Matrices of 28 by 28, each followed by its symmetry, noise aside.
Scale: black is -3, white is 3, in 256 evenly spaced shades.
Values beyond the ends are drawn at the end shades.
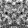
mirrored left to right.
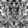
mirrored left to right.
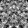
mirrored left to right.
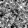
symmetric across the other diagonal.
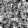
antisymmetric.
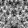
mirrored left to right.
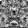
mirrored left to right.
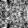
mirrored top to bottom.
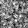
symmetric.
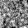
no symmetry.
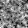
antisymmetric.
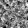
antisymmetric.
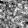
no symmetry.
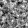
antisymmetric.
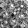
symmetric across the other diagonal.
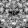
mirrored left to right.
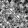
symmetric across the other diagonal.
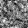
no symmetry.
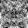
mirrored left to right.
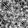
symmetric.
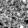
antisymmetric.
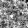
symmetric across the other diagonal.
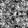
mirrored top to bottom.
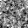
no symmetry.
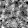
antisymmetric.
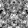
mirrored left to right.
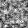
no symmetry.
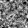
symmetric across the other diagonal.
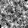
symmetric.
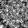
symmetric across the other diagonal.
